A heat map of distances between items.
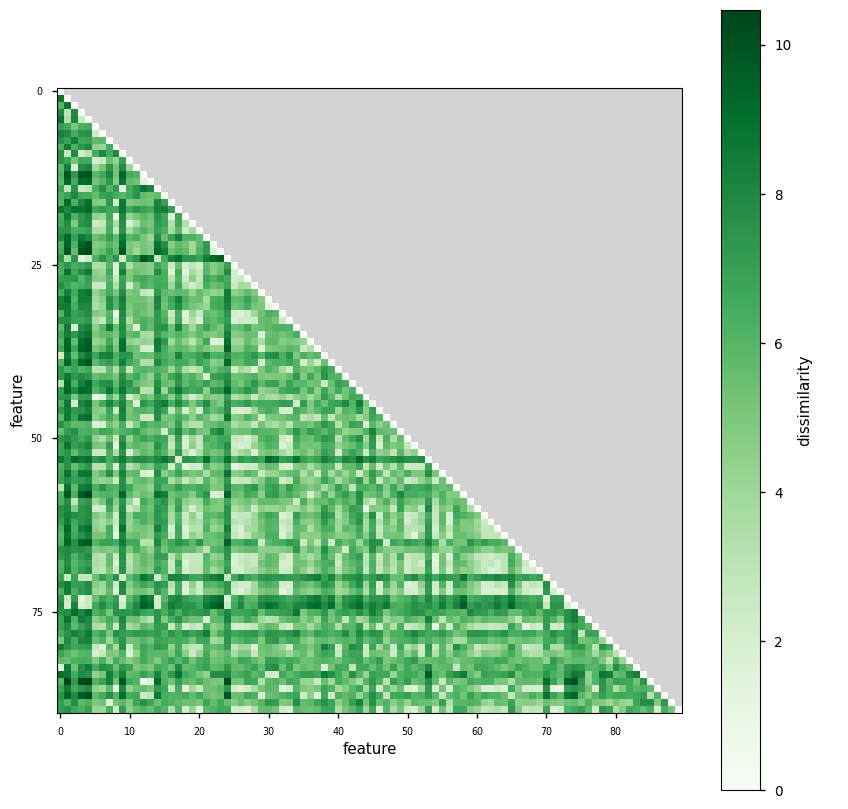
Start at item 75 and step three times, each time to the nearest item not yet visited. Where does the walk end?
82
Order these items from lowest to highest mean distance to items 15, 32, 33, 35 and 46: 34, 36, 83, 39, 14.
36, 39, 83, 34, 14
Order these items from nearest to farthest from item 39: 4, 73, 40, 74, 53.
40, 53, 73, 74, 4
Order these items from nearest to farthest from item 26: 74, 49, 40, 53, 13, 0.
40, 13, 49, 0, 53, 74
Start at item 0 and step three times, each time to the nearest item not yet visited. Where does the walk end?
42
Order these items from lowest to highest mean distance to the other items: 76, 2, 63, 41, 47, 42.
63, 47, 76, 41, 42, 2
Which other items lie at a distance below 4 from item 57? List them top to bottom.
0, 38, 42, 79, 83
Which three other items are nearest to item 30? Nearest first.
31, 84, 76
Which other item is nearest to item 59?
11
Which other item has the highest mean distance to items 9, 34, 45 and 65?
53
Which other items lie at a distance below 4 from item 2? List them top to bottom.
11, 34, 45, 59
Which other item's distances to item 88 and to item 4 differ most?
7
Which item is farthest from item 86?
1
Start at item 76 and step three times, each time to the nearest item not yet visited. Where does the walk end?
66
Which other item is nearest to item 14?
9
